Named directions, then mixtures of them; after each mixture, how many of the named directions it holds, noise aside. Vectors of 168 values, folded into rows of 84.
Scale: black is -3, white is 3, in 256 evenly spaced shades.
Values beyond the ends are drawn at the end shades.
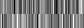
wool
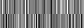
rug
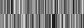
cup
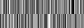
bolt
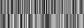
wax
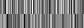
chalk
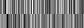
one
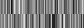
one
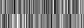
three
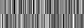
three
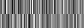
three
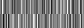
three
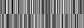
three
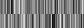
one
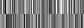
two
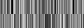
two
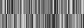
four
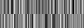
three
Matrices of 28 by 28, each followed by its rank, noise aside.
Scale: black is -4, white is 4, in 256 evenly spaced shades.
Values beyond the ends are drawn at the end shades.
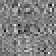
four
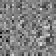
five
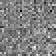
six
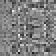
five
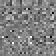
four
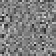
six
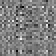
three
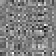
three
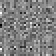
four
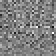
four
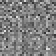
six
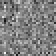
six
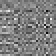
three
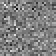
six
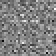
six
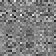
five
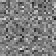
four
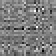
four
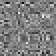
four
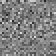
six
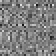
five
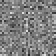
five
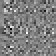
four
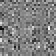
four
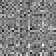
six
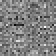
six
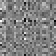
three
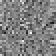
five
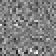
six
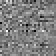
five
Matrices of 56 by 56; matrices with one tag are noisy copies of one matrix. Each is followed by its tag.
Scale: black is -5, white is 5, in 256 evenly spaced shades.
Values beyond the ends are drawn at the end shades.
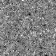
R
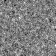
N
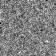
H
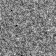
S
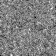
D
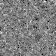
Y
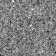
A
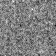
A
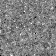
D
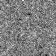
R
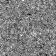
R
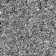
H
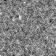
N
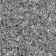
S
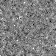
N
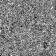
D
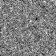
Y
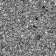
Y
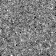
D
